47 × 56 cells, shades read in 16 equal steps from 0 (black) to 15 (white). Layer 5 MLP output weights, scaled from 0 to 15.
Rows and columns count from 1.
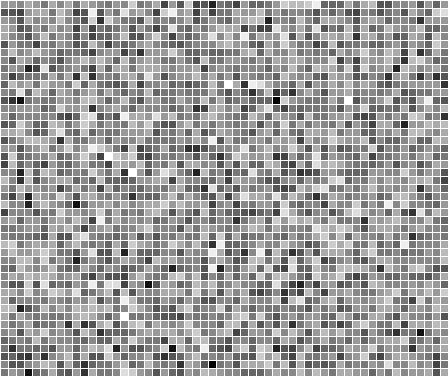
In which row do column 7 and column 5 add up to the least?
9
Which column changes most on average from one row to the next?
12
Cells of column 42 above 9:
20
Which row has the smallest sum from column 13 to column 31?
34
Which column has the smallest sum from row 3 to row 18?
45
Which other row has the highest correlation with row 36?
22
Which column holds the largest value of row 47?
16
